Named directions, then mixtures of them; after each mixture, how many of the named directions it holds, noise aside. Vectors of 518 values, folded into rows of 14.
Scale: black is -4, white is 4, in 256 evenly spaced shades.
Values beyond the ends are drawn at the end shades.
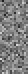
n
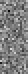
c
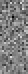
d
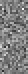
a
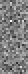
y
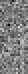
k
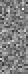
three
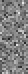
one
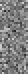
two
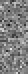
two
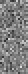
four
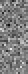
two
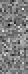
two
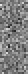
three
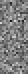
one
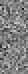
one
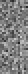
four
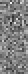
four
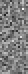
four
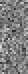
three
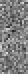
four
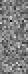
one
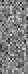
three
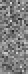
three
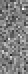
two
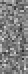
three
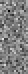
one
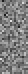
two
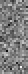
two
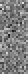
three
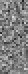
two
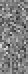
two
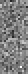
four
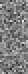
two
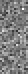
four
